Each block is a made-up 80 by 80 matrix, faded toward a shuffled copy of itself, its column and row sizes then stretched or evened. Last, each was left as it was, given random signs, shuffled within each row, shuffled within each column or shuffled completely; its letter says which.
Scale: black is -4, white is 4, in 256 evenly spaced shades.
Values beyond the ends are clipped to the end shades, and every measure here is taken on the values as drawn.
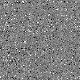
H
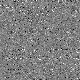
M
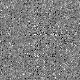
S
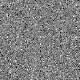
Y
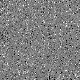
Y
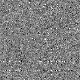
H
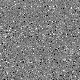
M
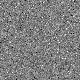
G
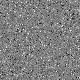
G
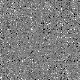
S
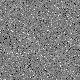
G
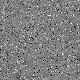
G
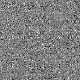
H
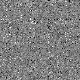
S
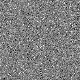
Y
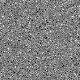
Y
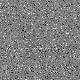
M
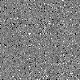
H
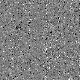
Y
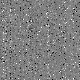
Y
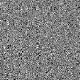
H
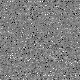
M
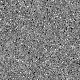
G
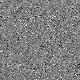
M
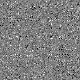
S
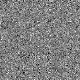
S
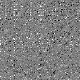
H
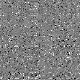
H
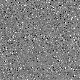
M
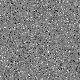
G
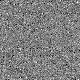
M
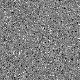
Y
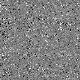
S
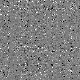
S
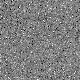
G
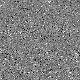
M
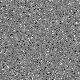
G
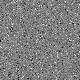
G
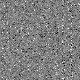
Y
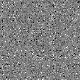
H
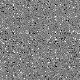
S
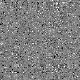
H
